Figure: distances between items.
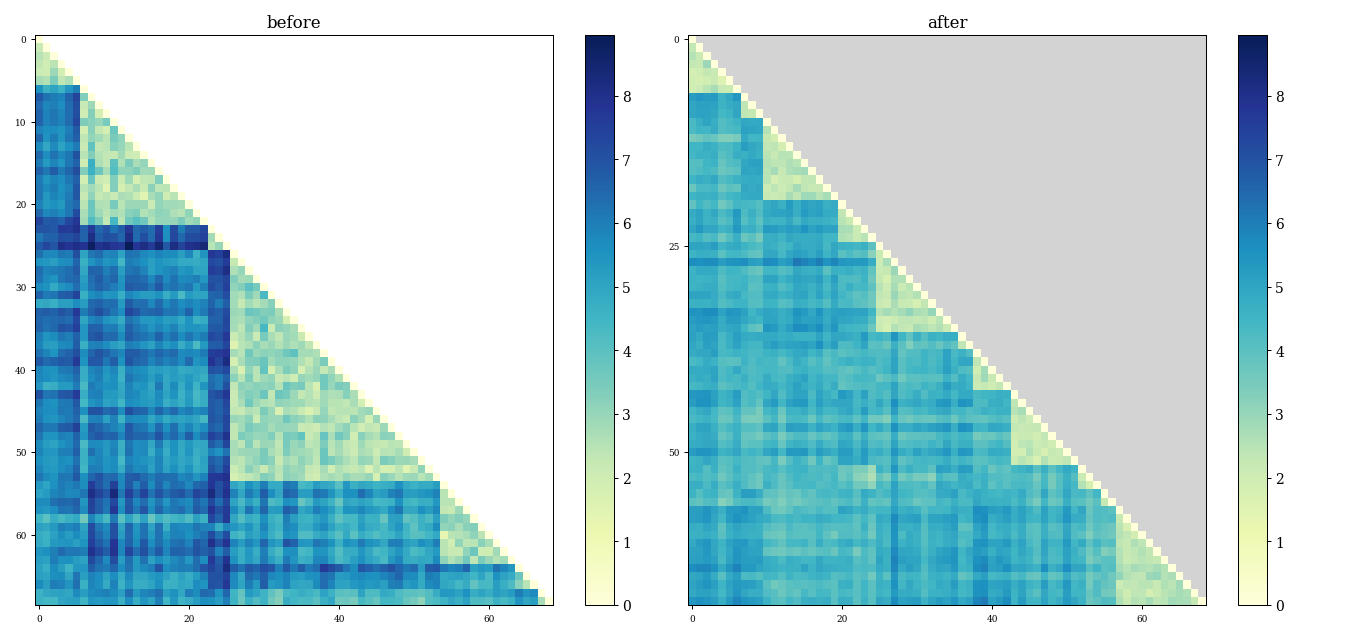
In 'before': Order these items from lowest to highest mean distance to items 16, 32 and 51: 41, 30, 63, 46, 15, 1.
41, 46, 30, 15, 63, 1
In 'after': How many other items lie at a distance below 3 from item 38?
4
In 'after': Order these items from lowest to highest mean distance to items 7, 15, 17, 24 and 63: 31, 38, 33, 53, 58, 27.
53, 58, 31, 38, 33, 27
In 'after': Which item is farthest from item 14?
27
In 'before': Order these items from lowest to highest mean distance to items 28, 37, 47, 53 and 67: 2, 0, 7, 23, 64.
2, 0, 7, 64, 23
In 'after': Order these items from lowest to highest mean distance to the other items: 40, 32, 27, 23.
32, 40, 23, 27
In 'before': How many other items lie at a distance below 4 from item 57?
9
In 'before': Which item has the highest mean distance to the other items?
25
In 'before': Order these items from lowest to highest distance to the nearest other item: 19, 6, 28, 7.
19, 6, 28, 7
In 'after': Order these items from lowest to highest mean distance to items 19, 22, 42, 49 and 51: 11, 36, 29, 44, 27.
44, 11, 29, 36, 27
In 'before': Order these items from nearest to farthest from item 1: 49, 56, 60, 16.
60, 49, 56, 16
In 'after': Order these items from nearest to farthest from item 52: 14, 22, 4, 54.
54, 22, 4, 14
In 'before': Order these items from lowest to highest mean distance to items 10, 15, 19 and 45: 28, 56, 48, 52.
52, 28, 48, 56
